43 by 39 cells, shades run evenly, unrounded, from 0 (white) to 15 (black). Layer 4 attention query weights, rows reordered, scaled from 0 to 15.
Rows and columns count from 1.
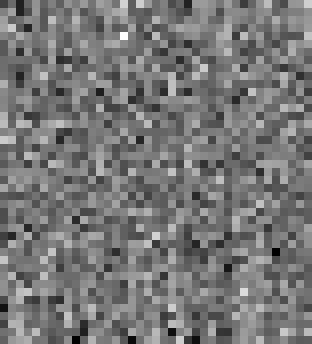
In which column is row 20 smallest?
4
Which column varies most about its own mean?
3
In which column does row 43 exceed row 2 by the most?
10
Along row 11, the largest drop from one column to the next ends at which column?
22
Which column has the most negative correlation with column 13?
32
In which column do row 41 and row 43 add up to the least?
23
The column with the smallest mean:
33
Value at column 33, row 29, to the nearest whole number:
8
